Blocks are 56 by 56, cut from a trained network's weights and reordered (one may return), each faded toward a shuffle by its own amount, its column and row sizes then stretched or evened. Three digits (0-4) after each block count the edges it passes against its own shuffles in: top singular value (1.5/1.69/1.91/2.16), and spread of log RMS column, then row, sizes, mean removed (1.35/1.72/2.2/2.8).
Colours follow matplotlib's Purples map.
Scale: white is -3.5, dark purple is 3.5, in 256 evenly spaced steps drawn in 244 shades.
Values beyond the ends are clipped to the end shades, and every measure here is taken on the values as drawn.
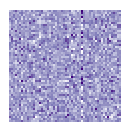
2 2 1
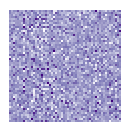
1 2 0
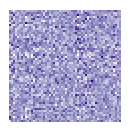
2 2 1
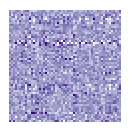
3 1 3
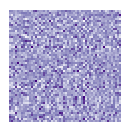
3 1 2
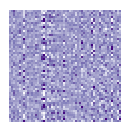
4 4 0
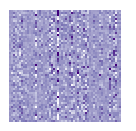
1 4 0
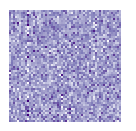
1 2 0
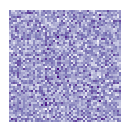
3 0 0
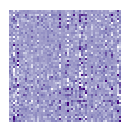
0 4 2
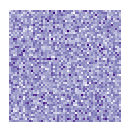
1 0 0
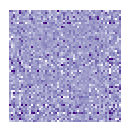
1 3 3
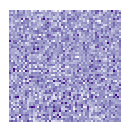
2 0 2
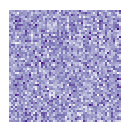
2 1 1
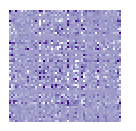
1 4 4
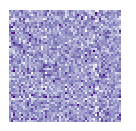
2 3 0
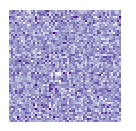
2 0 2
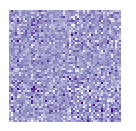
0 3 1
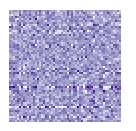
4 0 3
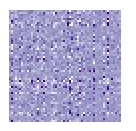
0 4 3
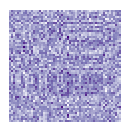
4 1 0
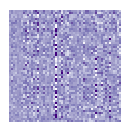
3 4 0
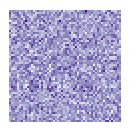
3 0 0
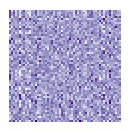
4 3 1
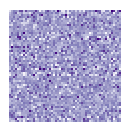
1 0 3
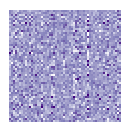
3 3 2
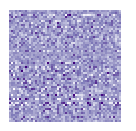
1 0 4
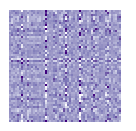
3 4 1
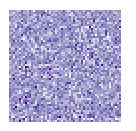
0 1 1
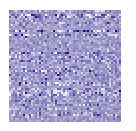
1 1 4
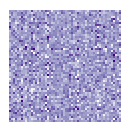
1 3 1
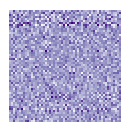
4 0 3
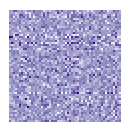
3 1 3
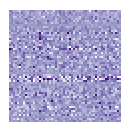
1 1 4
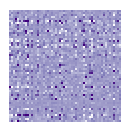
0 4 4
